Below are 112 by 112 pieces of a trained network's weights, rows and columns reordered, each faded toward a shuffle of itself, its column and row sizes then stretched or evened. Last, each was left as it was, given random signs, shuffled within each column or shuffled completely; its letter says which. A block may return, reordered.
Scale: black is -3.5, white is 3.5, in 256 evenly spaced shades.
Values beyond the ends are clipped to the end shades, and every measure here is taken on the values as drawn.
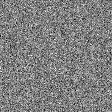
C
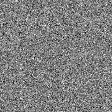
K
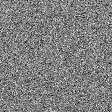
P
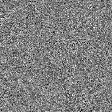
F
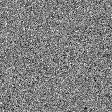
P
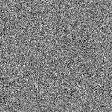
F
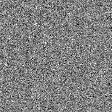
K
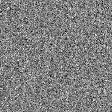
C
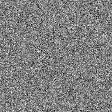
K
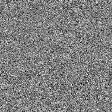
K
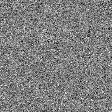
K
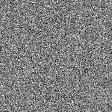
C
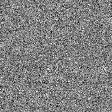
K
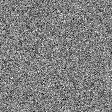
P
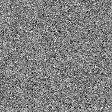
K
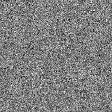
F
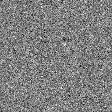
C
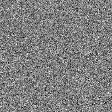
K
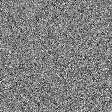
P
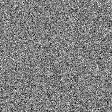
C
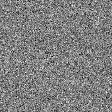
C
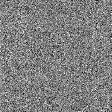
C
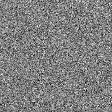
K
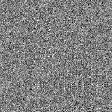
F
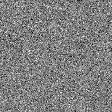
K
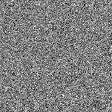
F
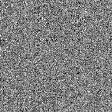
F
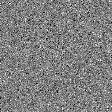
F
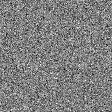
C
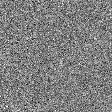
C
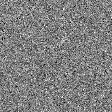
C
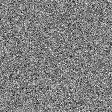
P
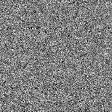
K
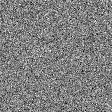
P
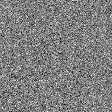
K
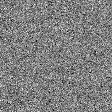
C
